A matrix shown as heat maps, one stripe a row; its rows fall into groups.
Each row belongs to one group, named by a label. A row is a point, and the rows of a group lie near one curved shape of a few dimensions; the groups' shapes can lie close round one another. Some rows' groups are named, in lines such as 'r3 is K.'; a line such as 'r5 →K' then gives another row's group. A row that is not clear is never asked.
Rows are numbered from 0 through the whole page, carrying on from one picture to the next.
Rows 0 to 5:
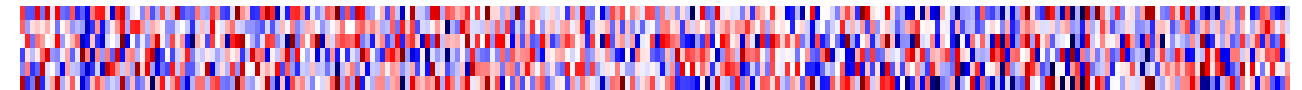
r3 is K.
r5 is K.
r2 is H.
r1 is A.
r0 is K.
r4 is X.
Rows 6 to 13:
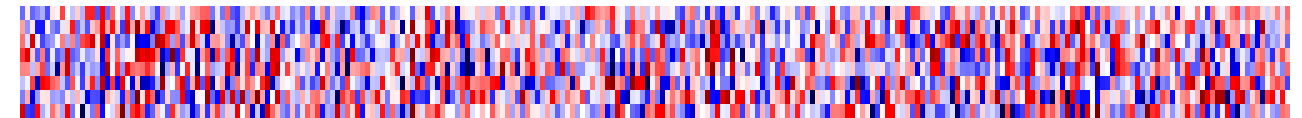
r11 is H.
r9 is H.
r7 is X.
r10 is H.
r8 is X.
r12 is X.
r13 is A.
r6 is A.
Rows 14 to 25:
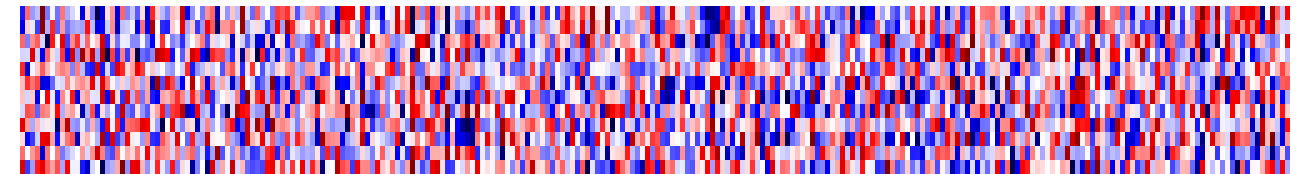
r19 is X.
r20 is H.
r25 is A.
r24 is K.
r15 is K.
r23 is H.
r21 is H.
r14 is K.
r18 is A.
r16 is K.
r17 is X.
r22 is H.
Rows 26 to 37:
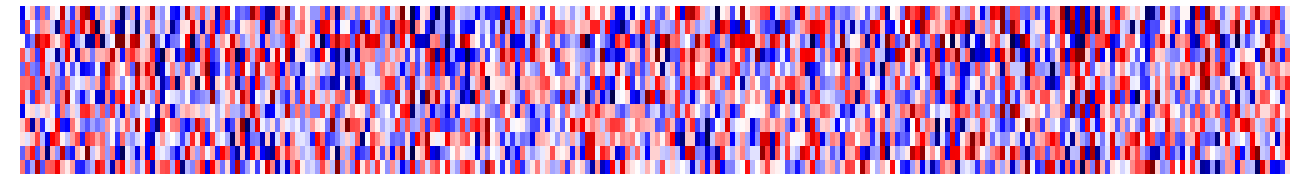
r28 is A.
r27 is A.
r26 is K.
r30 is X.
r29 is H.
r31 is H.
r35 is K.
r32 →H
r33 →A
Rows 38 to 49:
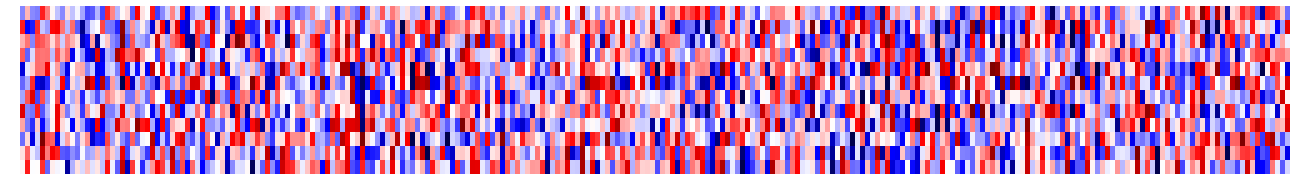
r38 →X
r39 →K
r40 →H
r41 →A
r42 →X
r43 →A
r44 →H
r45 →K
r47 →K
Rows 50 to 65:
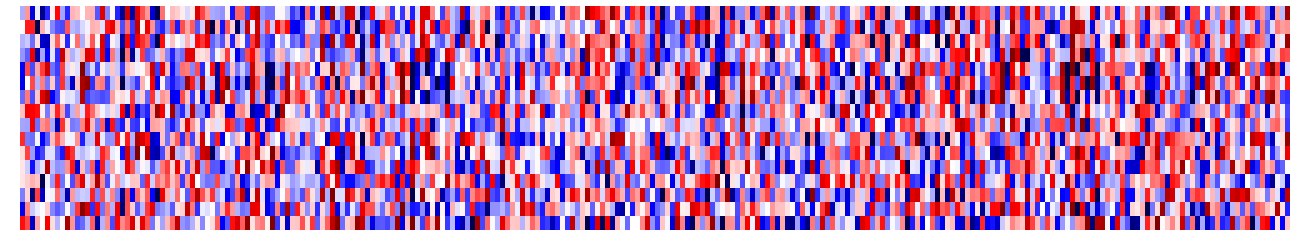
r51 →H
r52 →A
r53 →A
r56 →A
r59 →A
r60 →X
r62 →K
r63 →A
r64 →K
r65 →H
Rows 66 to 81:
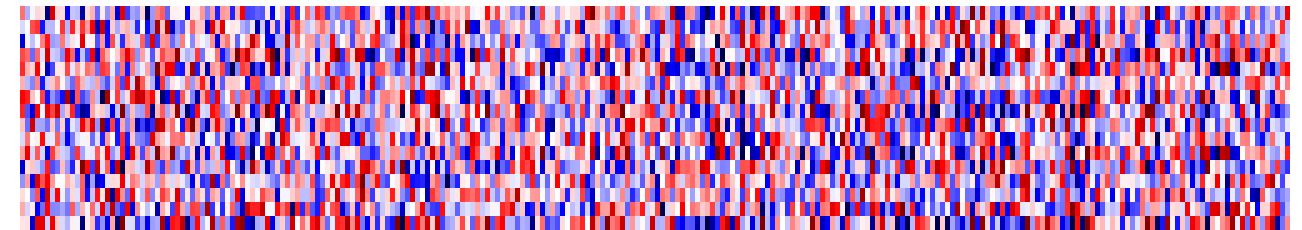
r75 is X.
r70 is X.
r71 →A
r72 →H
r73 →K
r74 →X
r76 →X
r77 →K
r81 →K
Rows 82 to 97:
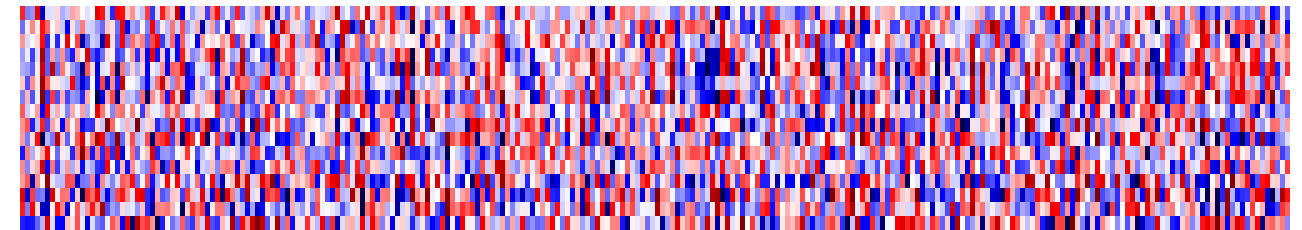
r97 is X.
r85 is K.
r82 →K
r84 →H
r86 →K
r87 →H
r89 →K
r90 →X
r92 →K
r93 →H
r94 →H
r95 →A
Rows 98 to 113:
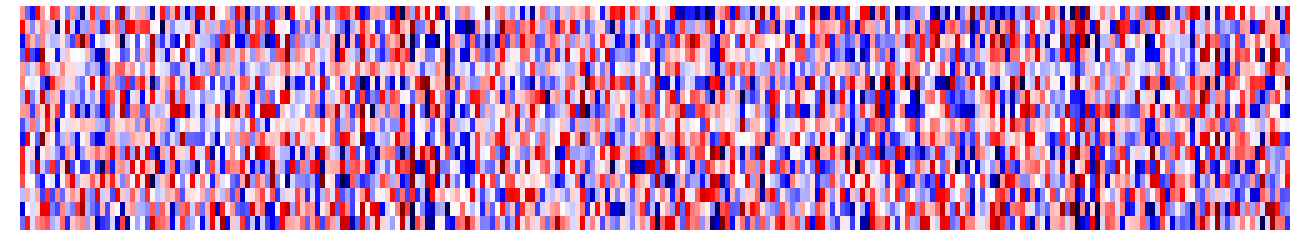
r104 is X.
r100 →K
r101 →K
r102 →A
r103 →A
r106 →A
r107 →K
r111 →K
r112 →A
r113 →X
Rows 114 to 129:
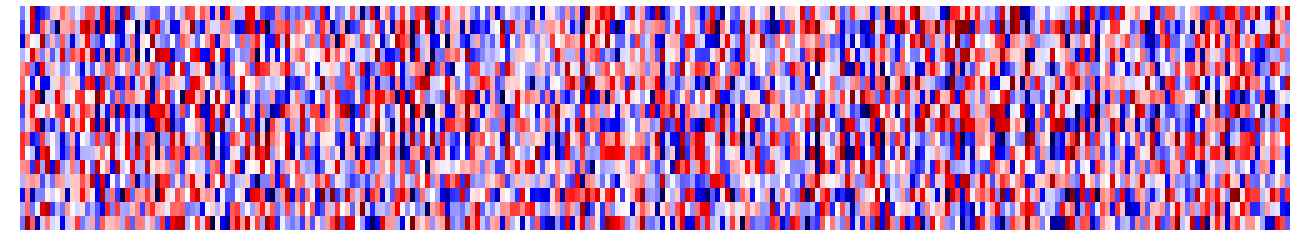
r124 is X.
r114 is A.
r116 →K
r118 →X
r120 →K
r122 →X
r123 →X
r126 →X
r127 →A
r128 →K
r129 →H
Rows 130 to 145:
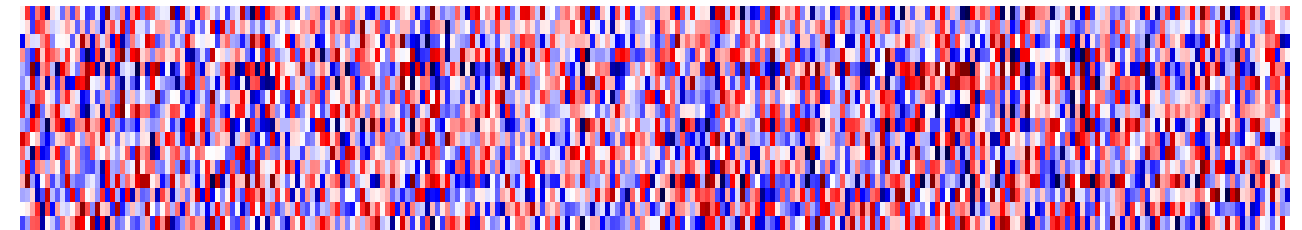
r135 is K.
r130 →X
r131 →A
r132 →K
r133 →A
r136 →H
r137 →A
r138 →K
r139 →X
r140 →A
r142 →H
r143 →X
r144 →K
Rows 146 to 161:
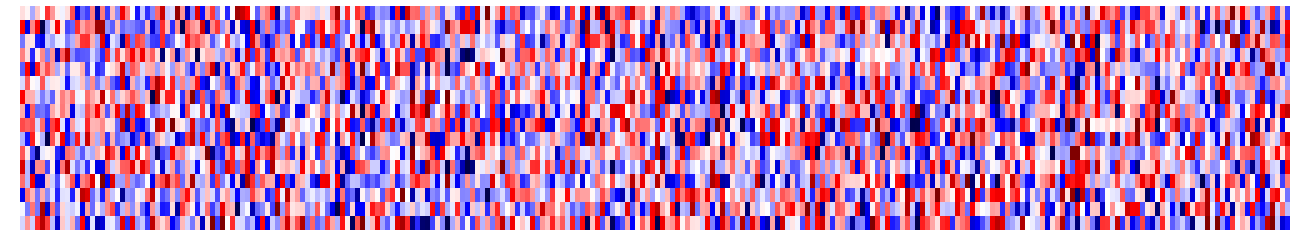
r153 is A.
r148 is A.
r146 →H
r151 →X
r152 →X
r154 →X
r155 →K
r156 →X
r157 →H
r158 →X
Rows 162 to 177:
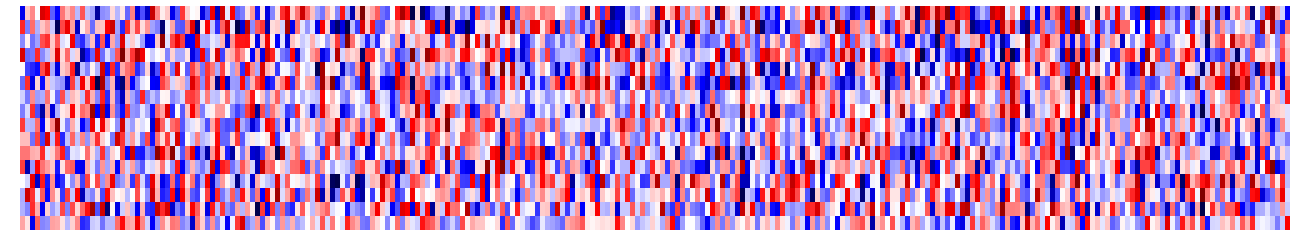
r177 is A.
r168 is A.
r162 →A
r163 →H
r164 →H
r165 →A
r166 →H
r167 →A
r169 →X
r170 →K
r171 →K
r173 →H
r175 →H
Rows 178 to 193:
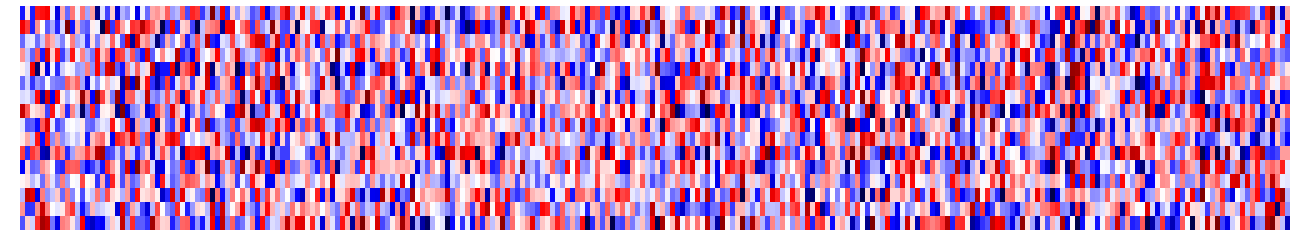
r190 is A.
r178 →A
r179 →H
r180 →X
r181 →K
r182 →H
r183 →X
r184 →K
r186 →X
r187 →K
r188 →K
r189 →X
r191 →H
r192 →H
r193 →A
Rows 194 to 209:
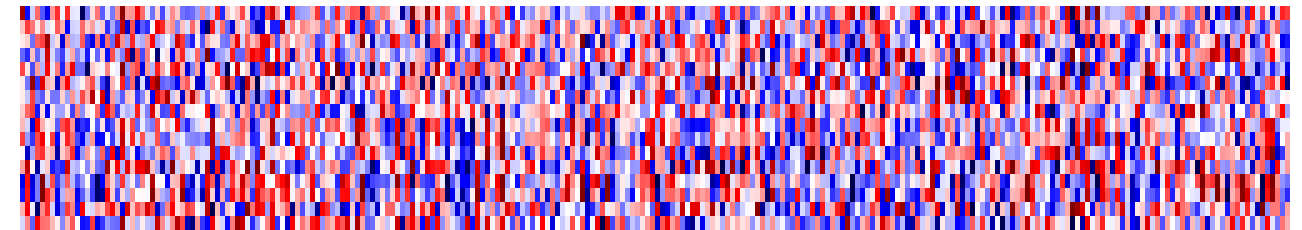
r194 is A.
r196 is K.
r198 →K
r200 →X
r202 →H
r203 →H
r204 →H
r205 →H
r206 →K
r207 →K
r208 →H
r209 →H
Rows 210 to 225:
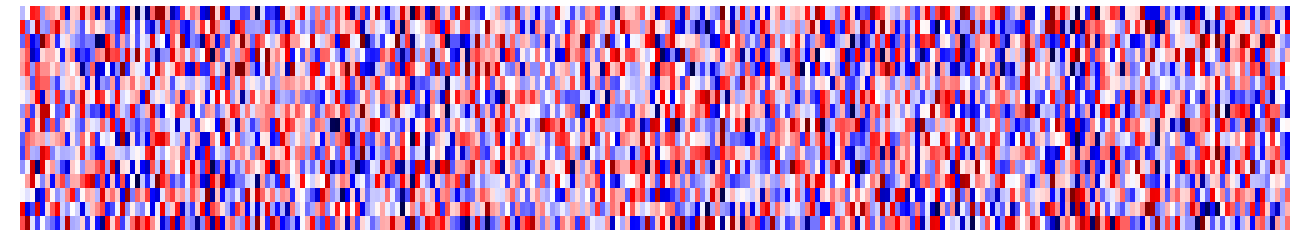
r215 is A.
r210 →X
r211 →K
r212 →K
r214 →H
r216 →K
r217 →K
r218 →H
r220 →K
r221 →H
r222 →X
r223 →X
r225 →H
